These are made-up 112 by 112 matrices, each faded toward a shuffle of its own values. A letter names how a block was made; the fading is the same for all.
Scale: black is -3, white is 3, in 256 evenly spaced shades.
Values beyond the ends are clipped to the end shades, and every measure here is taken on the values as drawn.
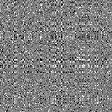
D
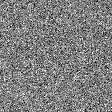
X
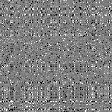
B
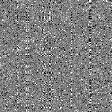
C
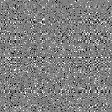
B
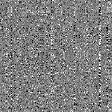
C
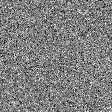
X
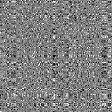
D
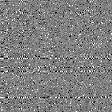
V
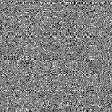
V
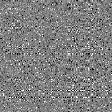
V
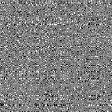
V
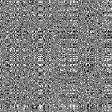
D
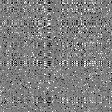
B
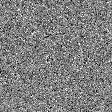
X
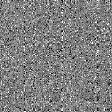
C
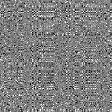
D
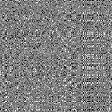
D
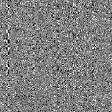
C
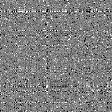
V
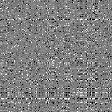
B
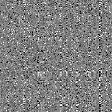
C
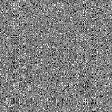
C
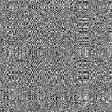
D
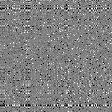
B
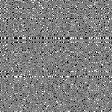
B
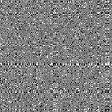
D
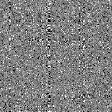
C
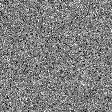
X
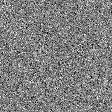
X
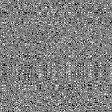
V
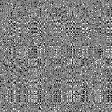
D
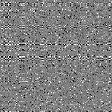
B
